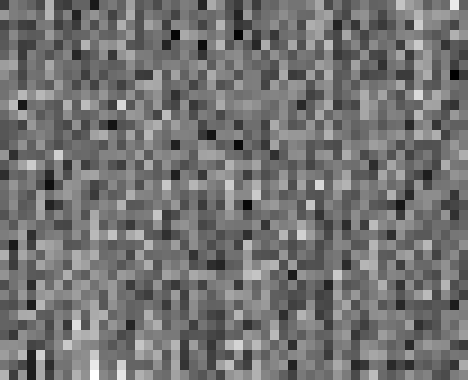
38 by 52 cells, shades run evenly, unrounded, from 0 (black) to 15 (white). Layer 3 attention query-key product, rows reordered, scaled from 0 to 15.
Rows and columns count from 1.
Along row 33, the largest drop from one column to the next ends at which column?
10
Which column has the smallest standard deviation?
12
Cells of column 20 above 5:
29
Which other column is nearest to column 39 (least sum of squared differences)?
52
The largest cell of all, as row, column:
38, 11
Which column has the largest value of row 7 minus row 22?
36
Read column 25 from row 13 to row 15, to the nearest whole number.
6 8 5
